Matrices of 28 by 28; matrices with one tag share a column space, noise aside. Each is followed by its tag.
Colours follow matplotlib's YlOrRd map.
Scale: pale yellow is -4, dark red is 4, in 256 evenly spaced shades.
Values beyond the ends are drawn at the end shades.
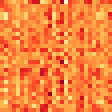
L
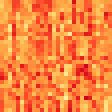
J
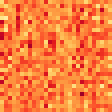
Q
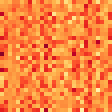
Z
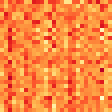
L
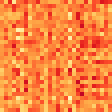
L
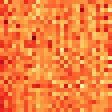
Q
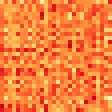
L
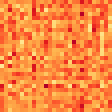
Q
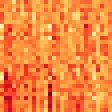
J
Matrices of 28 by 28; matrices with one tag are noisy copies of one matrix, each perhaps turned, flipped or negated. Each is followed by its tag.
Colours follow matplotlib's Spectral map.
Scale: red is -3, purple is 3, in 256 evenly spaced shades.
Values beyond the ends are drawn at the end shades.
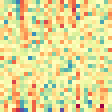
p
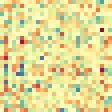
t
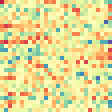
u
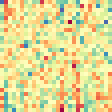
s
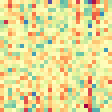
p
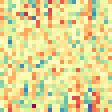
p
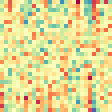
p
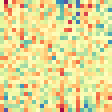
s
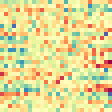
p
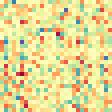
t
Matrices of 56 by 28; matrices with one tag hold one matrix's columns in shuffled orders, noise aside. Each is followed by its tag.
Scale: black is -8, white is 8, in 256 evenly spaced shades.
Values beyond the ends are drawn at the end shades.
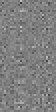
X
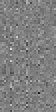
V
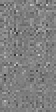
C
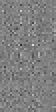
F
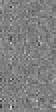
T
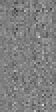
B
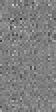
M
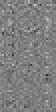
C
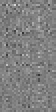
C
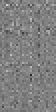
C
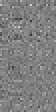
M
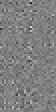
X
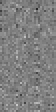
B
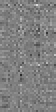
C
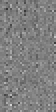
B
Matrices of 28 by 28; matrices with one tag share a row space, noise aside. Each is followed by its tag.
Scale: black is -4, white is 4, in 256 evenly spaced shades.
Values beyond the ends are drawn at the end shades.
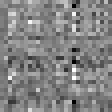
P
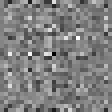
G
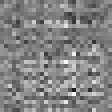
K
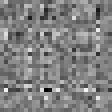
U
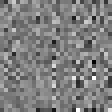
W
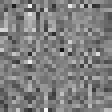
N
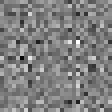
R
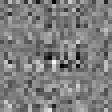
G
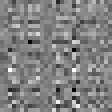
P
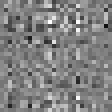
G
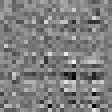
K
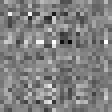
G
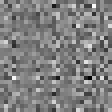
W
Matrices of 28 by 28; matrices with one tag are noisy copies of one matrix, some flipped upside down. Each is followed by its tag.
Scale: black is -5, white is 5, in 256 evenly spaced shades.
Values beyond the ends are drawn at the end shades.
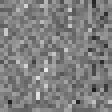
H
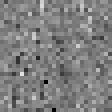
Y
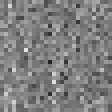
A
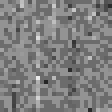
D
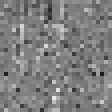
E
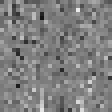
Y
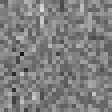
Y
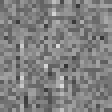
E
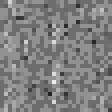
A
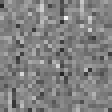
Y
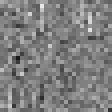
Y
